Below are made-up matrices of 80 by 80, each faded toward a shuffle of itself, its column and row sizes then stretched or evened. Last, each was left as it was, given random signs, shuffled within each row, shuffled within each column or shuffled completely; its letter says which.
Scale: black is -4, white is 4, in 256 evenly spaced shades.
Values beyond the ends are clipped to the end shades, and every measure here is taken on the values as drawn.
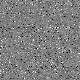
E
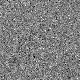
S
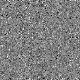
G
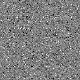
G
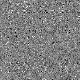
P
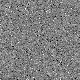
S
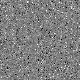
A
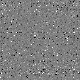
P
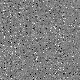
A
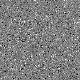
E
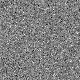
S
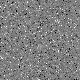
S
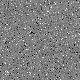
S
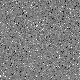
S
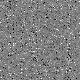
A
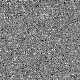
E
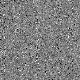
A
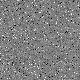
S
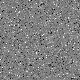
S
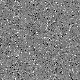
A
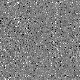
G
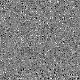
G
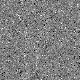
A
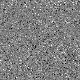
E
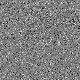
E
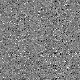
G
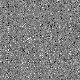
P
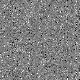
A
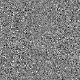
G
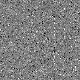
A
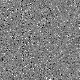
A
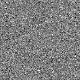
P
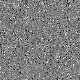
P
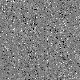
A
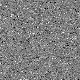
E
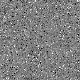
A
